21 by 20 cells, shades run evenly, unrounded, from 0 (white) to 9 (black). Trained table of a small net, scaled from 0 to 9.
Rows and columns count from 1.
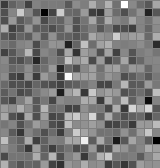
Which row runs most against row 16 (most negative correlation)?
6
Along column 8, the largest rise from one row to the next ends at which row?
3
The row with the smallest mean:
14
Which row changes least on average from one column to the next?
11
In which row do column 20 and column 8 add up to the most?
18
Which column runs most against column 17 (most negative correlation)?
9
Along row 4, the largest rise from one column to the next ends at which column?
2
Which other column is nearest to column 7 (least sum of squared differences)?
13
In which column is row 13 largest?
19
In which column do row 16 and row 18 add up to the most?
15
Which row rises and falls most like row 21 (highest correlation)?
16
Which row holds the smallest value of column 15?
5
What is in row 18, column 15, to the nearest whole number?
8
